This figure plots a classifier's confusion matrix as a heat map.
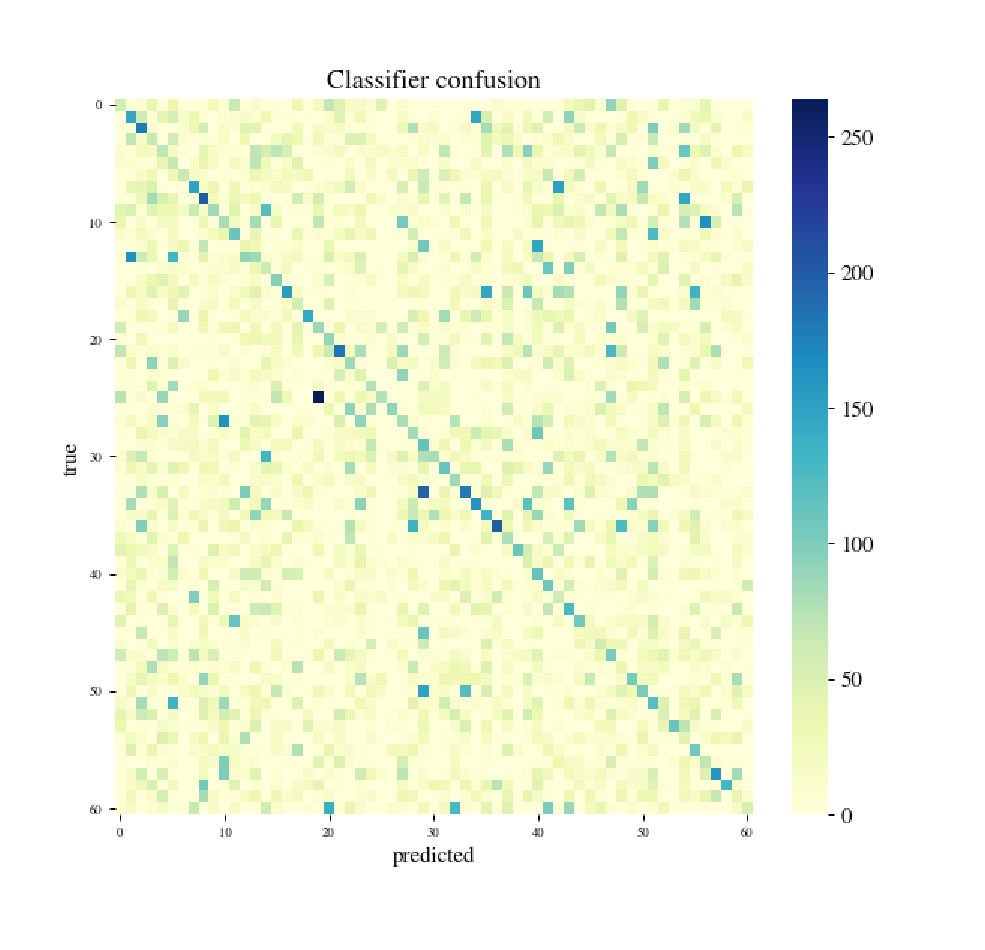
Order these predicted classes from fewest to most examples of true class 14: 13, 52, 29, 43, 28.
29, 28, 13, 52, 43
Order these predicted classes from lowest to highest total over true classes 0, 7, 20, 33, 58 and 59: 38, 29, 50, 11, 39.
38, 39, 11, 50, 29
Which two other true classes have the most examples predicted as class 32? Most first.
60, 27
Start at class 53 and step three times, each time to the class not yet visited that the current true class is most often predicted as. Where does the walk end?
40
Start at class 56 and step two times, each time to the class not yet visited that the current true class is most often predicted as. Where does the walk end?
27
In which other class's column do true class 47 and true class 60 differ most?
20
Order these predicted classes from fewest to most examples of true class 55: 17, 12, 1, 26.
12, 26, 1, 17
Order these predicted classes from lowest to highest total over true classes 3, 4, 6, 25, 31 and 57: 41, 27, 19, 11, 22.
11, 27, 22, 41, 19
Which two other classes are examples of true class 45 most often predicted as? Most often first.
29, 2
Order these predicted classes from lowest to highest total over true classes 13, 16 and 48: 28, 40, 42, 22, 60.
60, 22, 42, 40, 28
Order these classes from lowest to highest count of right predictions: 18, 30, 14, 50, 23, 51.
23, 14, 30, 50, 51, 18
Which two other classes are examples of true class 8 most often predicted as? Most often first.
54, 3
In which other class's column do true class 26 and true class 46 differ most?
22
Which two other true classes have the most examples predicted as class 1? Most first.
13, 34
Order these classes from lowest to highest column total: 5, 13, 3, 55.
55, 3, 13, 5
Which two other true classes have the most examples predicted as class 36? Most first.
58, 42
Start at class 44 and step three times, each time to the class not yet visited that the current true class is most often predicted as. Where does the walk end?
5
